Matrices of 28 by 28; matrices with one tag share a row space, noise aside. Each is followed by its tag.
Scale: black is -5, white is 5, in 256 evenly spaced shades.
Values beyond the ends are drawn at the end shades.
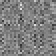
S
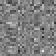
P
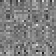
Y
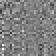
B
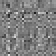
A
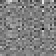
P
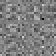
P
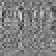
S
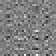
Y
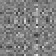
Y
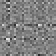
A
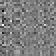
B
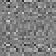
A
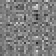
Y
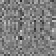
S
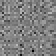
S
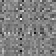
S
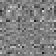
P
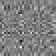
S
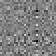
Y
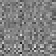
S
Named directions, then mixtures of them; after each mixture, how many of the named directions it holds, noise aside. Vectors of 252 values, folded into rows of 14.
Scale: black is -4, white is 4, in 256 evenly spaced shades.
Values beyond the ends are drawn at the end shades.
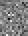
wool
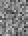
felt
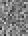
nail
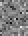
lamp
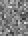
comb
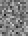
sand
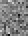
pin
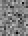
four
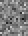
two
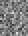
two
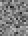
two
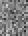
two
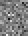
one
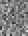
two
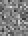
two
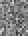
four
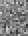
three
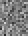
one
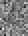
one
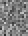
one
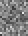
four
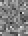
three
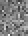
two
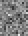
three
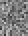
one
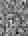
four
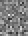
four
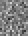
three
